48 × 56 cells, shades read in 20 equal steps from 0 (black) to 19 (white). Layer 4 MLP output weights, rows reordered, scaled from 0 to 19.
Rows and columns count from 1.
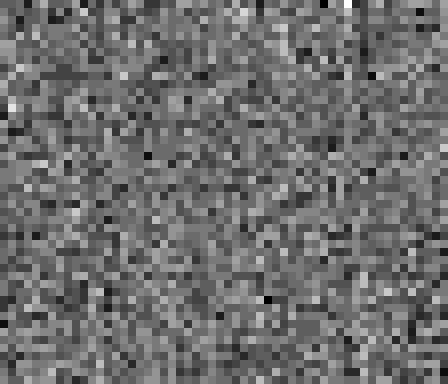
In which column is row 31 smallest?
53
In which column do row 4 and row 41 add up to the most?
35
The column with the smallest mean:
9
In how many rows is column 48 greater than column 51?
20
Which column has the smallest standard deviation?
18
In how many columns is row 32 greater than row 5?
20
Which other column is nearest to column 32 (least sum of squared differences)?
21
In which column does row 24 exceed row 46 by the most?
36
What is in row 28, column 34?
5
